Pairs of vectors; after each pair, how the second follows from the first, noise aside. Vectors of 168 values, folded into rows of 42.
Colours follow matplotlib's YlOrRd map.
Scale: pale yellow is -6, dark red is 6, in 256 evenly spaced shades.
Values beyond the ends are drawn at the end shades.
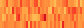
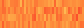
reversed, negated, shrunk.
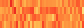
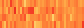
partly zeroed.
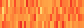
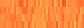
reversed, shrunk.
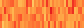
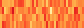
negated.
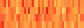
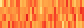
wrapped around, negated.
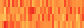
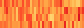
reversed, negated.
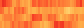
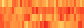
negated.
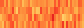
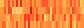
reversed.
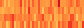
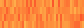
reversed, negated, shrunk.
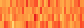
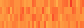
reversed, negated, shrunk.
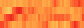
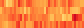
reversed, negated.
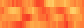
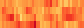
reversed, negated.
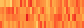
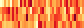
scaled up.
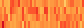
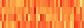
reversed, negated.
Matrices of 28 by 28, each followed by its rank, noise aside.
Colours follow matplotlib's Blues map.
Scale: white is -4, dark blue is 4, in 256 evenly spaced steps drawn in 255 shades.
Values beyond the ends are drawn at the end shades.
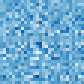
six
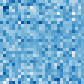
four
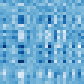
two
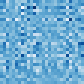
three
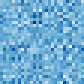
four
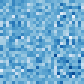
six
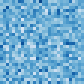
six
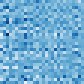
four
